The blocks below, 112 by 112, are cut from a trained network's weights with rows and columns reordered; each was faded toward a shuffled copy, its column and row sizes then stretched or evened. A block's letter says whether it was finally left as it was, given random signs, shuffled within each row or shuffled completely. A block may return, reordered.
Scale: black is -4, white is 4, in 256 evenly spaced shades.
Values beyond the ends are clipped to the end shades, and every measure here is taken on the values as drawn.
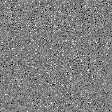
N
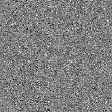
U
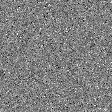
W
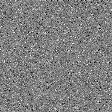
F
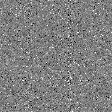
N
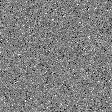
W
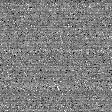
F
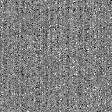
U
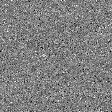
F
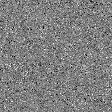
F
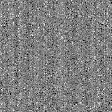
U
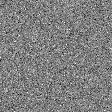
W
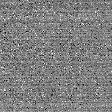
U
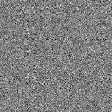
U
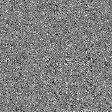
N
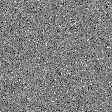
W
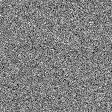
W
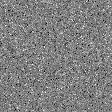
W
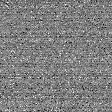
F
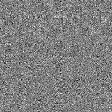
U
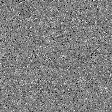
F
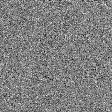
F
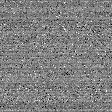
F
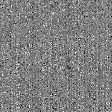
U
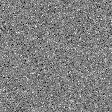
W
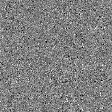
N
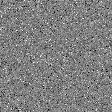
W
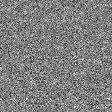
N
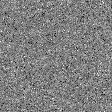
W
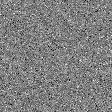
W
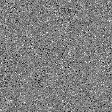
N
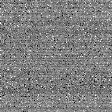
U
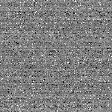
U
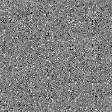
N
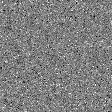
W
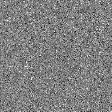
N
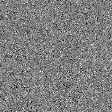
N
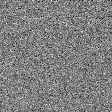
F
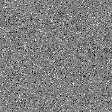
N
